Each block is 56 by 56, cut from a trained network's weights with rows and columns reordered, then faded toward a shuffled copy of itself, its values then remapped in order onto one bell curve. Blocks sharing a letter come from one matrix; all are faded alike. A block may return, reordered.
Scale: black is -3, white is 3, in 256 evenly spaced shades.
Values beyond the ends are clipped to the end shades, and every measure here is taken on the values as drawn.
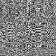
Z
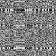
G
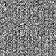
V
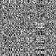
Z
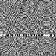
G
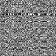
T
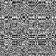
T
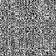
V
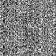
V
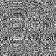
T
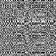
T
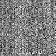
V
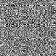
G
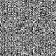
V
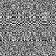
G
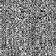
V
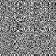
Z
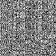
V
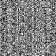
V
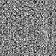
V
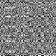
G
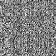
V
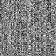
V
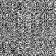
V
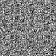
V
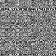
T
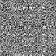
Z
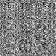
V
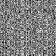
V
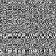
T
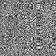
Z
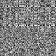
T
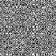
Z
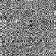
Z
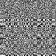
G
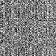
V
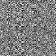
Z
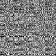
T
